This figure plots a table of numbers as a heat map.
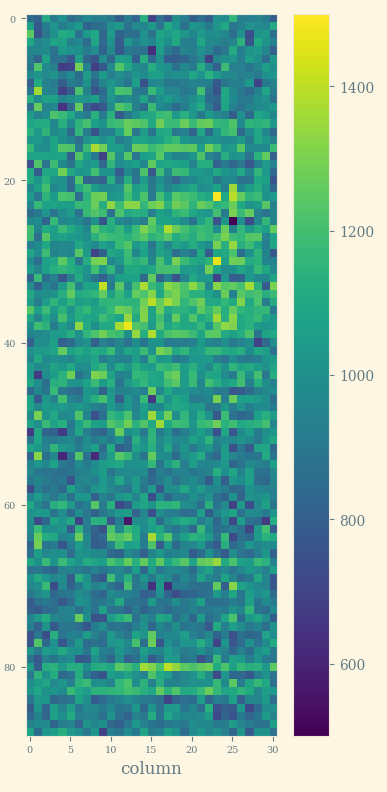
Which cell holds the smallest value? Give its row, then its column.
25, 25
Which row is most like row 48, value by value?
10
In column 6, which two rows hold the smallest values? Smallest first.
62, 79
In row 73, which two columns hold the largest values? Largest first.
27, 9
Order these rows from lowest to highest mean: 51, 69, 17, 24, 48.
51, 69, 48, 17, 24
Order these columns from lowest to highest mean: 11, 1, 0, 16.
0, 1, 11, 16
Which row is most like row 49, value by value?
64
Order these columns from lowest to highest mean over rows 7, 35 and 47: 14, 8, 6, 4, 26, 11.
6, 11, 8, 4, 26, 14
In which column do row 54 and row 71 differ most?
15
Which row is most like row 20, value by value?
69
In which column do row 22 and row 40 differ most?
23
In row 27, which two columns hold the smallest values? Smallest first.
1, 29
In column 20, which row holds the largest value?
33
